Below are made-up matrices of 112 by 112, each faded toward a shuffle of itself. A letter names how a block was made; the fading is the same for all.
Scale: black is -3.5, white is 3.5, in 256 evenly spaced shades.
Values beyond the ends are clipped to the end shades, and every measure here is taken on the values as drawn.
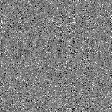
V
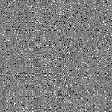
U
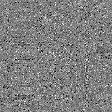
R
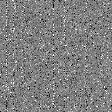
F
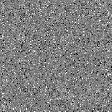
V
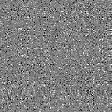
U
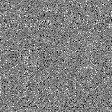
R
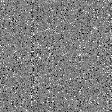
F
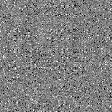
R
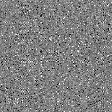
R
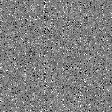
F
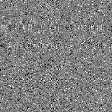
V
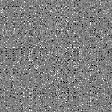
U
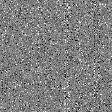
F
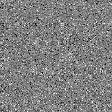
R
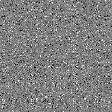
V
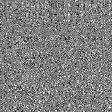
V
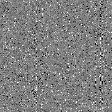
F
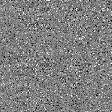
R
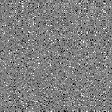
U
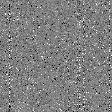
F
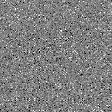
R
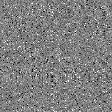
V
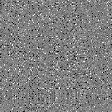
U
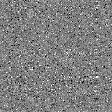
R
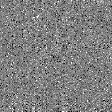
V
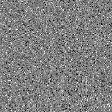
R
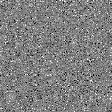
R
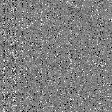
F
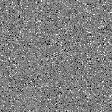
R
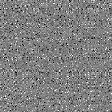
U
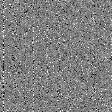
F
